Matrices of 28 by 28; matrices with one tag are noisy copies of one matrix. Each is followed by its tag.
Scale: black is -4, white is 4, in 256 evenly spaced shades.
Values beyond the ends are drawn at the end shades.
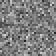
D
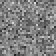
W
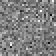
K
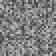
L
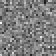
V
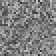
D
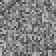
K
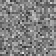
W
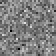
D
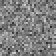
V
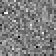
K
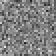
K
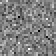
K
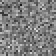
K
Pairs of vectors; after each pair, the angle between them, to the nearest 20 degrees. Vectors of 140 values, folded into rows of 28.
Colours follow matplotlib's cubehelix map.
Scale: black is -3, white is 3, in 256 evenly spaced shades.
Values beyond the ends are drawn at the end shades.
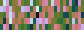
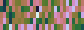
160 degrees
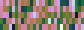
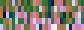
80 degrees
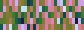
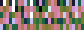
100 degrees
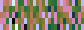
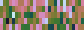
60 degrees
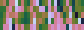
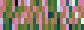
140 degrees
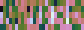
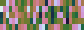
160 degrees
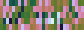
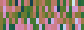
60 degrees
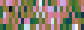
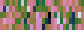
100 degrees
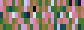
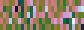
80 degrees
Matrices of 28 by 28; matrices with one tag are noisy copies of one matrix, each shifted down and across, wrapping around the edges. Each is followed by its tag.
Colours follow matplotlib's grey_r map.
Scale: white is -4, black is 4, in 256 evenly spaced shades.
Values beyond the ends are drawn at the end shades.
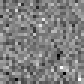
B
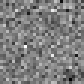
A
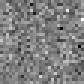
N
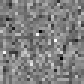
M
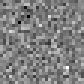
A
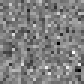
M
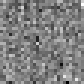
B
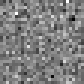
M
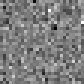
M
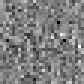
B
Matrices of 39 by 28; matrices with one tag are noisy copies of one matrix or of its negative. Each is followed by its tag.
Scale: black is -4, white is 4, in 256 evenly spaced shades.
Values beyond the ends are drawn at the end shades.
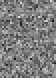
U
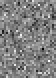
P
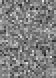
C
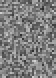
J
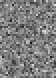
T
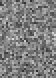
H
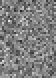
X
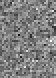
C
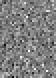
U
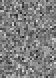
C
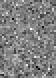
T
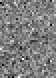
T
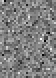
P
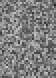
T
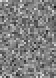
J
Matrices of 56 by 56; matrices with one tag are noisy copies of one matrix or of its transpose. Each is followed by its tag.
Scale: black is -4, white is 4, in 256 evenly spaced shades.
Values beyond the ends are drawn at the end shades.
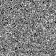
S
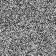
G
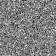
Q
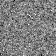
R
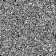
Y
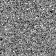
S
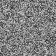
R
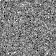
R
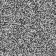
S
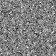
R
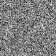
S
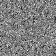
Q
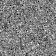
G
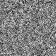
R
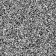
Y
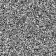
Y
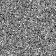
G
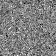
R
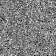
G
